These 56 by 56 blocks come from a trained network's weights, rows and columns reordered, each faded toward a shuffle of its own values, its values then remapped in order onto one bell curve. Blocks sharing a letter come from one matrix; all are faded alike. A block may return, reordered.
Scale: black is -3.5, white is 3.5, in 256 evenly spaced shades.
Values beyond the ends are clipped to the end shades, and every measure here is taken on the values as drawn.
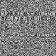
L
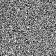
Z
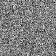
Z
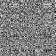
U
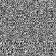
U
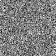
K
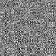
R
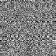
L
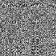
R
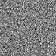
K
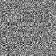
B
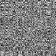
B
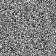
Z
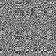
L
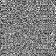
U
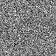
Z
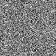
K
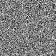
Z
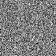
K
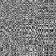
R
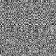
L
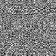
U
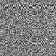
L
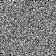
Z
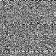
U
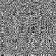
B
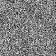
K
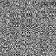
B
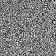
K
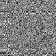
U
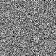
K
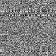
L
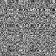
L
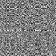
L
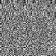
B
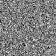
K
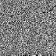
U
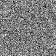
Z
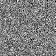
Z
